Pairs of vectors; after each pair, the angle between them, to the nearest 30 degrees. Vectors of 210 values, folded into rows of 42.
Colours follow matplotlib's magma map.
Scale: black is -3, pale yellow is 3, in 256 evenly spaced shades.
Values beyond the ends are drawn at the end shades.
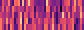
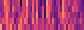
60 degrees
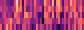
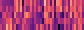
30 degrees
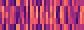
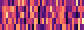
60 degrees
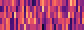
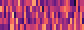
150 degrees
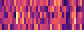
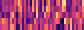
90 degrees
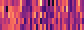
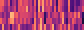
90 degrees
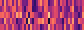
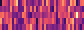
90 degrees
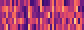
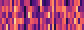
30 degrees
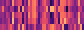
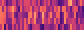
90 degrees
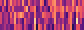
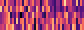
150 degrees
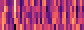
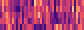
120 degrees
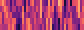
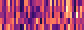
90 degrees
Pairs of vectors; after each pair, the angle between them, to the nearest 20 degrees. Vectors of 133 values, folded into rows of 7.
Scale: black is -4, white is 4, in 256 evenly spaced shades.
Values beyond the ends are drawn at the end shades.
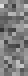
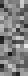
120 degrees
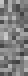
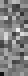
40 degrees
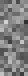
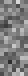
140 degrees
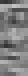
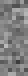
120 degrees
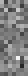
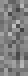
120 degrees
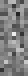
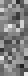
80 degrees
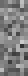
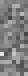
120 degrees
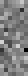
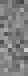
140 degrees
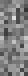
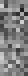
80 degrees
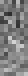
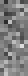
60 degrees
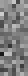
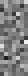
80 degrees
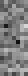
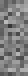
80 degrees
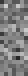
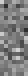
160 degrees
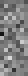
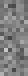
40 degrees
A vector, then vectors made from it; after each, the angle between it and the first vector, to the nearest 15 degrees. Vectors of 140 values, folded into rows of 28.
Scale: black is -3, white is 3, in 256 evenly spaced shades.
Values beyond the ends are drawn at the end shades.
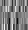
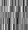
30 degrees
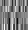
15 degrees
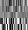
120 degrees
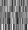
30 degrees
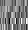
45 degrees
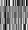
90 degrees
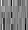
90 degrees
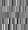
45 degrees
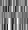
150 degrees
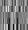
30 degrees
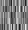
135 degrees
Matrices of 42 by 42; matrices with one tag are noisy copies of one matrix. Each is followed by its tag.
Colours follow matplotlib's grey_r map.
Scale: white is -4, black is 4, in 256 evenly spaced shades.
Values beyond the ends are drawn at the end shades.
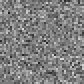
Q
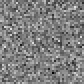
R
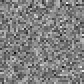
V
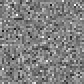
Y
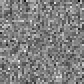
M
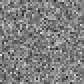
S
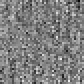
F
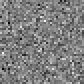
Q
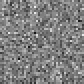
M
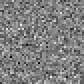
Q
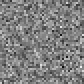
V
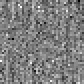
F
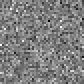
V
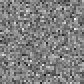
Q
